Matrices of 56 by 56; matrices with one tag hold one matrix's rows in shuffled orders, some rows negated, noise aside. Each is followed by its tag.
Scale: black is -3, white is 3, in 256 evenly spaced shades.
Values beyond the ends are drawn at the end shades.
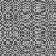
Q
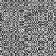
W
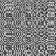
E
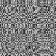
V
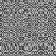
W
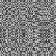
V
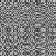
Q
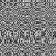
Q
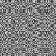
V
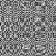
Q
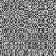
W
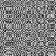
E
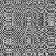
E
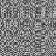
Q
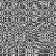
V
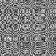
Q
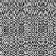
W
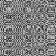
E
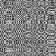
E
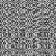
V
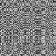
Q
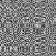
Q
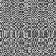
W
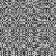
V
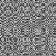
Q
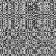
V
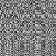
Q
